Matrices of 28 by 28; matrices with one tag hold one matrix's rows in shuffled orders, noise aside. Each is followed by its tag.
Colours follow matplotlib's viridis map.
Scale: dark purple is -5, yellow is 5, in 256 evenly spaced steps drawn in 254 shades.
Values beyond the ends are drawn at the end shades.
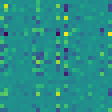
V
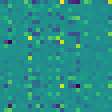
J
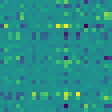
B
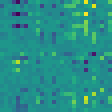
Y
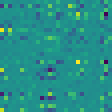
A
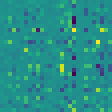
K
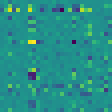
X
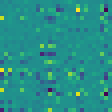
A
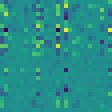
V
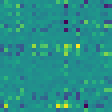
B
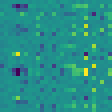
Y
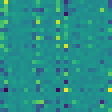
V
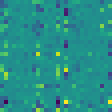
V
